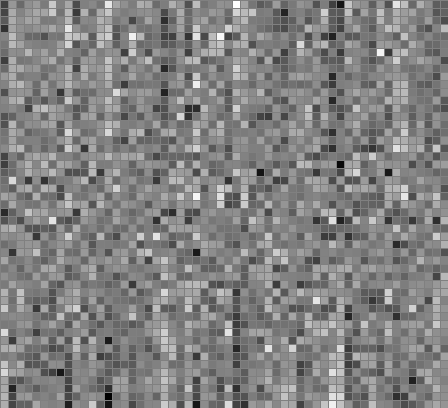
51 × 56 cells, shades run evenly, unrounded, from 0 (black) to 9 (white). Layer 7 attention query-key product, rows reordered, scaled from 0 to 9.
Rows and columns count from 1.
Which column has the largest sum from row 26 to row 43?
21
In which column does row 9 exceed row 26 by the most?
30
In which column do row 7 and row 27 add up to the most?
48
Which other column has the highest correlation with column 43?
1
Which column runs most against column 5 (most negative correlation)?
10
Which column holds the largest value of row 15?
23
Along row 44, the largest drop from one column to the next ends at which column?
44
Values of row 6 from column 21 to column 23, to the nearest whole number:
3 3 4
